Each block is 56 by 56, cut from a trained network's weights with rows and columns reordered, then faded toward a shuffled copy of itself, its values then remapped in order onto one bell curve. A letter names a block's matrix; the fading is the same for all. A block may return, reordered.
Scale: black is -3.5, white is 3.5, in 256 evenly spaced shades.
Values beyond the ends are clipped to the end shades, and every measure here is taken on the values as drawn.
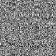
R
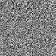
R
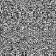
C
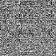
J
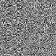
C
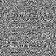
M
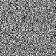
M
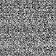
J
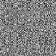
C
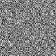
C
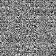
J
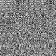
M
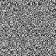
M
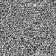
R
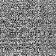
J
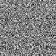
M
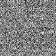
J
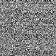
J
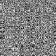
C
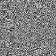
R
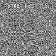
C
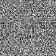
J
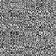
C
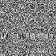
M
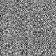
C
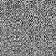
C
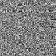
C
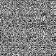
J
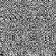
C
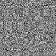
M
